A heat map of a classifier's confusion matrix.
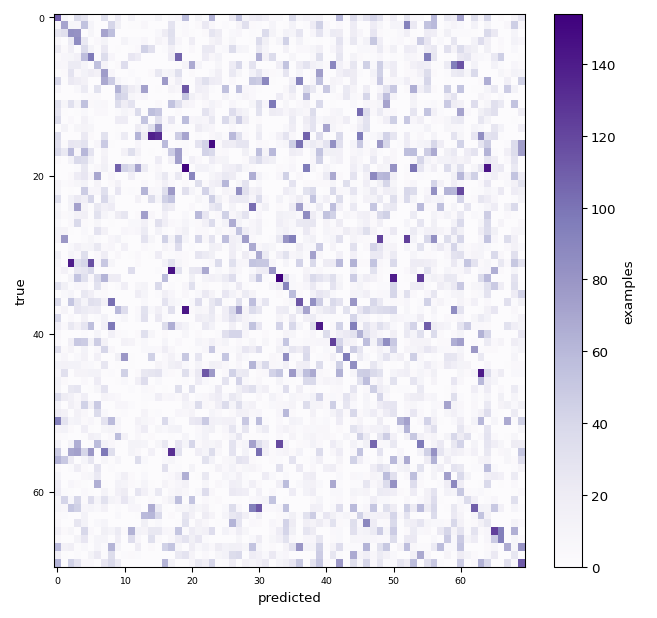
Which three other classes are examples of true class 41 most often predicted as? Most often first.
49, 60, 59
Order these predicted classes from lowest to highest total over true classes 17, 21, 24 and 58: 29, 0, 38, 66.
66, 38, 0, 29
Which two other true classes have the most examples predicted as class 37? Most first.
15, 19
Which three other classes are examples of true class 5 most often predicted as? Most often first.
18, 55, 30
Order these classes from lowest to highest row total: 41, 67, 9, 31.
41, 9, 67, 31
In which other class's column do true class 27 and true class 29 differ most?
39
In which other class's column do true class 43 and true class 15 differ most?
14
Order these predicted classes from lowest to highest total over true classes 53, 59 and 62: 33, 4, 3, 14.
4, 33, 3, 14
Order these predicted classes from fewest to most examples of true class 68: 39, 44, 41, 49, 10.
10, 49, 41, 39, 44
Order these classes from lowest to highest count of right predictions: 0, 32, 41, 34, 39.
32, 34, 0, 41, 39
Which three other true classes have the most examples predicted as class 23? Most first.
16, 45, 0
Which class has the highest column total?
60
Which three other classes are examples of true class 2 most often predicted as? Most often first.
3, 7, 8
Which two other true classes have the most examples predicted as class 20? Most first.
6, 61
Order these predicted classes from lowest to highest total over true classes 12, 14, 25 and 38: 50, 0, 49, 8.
8, 50, 49, 0
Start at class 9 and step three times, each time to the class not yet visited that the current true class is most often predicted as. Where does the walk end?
46
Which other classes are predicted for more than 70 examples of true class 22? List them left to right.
17, 27, 56, 60
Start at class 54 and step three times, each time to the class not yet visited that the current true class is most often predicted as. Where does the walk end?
34
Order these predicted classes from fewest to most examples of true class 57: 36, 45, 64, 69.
45, 69, 36, 64
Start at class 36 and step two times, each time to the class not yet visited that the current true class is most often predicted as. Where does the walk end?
31
